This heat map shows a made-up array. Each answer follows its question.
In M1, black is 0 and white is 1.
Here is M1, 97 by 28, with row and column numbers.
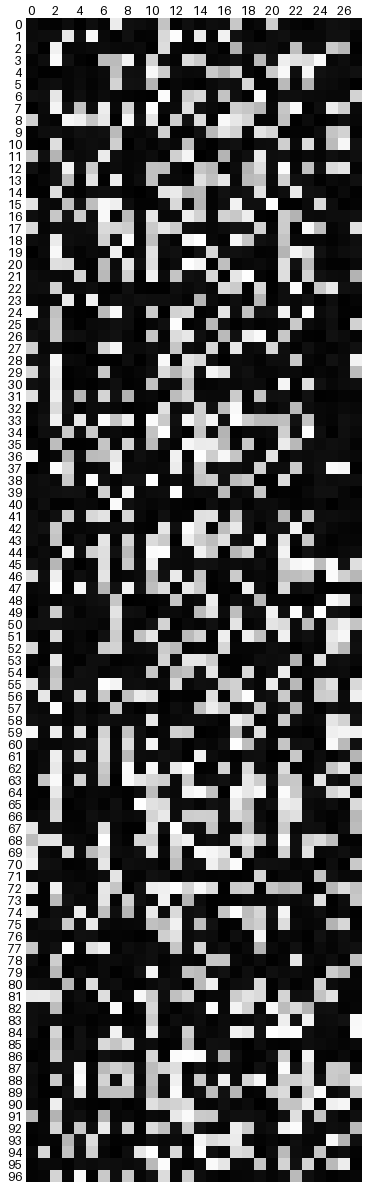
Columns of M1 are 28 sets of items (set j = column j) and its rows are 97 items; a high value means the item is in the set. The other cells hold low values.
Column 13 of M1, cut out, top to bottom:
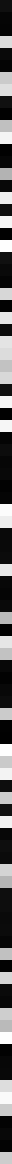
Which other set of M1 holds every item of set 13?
2
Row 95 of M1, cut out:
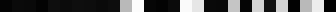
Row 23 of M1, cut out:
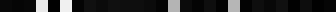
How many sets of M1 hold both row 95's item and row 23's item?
1
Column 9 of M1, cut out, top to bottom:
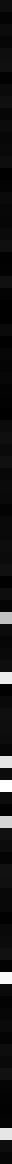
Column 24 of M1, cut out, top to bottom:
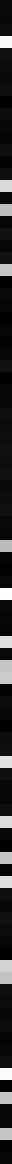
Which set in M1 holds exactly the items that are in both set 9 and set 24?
1
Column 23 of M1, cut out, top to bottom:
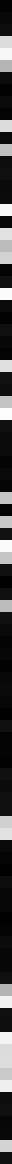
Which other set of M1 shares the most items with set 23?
21
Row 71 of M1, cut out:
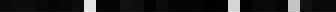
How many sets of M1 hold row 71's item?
3
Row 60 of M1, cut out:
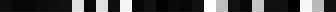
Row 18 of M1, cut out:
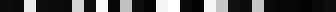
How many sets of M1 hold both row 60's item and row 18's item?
6
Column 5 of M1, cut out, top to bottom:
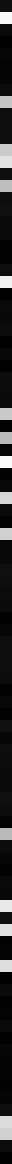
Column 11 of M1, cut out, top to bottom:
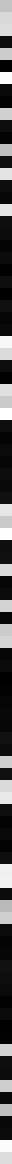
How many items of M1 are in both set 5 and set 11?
5
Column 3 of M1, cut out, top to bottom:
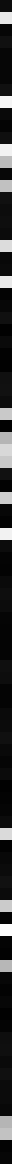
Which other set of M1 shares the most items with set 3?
14
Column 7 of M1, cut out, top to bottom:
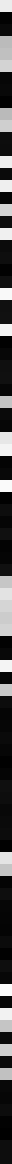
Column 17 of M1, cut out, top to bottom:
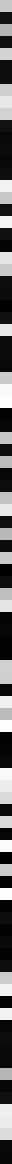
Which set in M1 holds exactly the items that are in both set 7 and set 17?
20
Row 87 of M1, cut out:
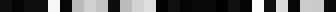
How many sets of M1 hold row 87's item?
11
